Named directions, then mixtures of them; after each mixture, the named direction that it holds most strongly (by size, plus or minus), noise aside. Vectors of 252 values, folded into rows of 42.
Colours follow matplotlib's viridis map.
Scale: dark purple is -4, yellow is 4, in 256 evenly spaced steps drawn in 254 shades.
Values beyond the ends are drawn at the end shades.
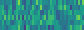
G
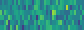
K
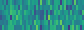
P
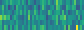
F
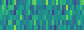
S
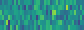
K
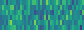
P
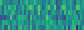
F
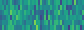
P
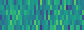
P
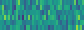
G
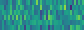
G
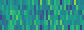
P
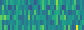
F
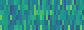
P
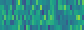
G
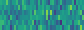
P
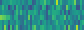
F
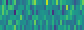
S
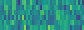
G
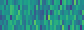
P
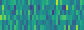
F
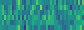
G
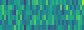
S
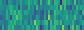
P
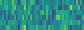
G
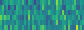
F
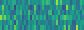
F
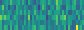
F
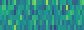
S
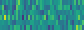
G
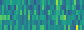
F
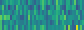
F
